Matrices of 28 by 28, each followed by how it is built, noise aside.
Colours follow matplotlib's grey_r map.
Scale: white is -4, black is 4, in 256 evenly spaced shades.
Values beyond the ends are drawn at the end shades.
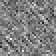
Toeplitz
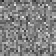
repeating columns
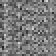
repeating rows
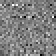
uneven rows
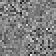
block diagonal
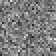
noise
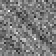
Toeplitz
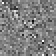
block diagonal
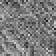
Toeplitz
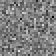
noise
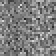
repeating rows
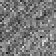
Hankel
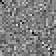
diagonal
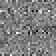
uneven rows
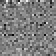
uneven rows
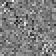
block diagonal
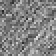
Hankel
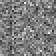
repeating rows
